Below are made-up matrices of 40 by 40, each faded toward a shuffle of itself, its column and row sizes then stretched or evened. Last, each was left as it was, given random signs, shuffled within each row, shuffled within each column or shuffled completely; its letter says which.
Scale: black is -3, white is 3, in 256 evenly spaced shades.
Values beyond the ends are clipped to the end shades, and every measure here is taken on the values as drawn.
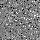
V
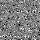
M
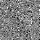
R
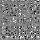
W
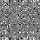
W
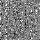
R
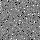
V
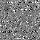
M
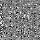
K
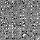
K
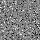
V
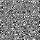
K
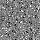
V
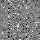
R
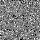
M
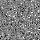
V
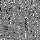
R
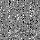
R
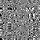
W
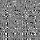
W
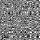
W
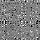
W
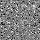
R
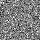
V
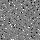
V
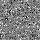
V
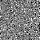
R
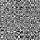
W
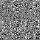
K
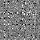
K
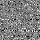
M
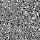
R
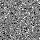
V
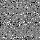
M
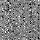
R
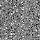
R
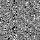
R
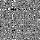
K
